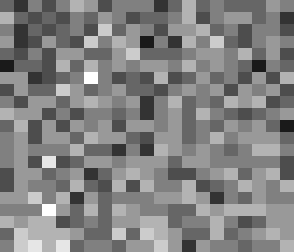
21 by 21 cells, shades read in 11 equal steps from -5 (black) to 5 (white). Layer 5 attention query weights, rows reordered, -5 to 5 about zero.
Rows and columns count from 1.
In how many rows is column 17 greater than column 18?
11
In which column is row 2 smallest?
21
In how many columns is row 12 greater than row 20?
6
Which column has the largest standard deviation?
4
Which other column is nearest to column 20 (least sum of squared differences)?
16
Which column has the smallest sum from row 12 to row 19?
8
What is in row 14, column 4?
4
